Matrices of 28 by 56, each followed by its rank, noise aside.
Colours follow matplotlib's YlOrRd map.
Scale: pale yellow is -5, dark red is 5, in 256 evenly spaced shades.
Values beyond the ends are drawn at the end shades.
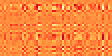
two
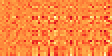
two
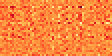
four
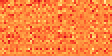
four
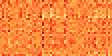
four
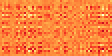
two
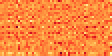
three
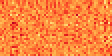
five
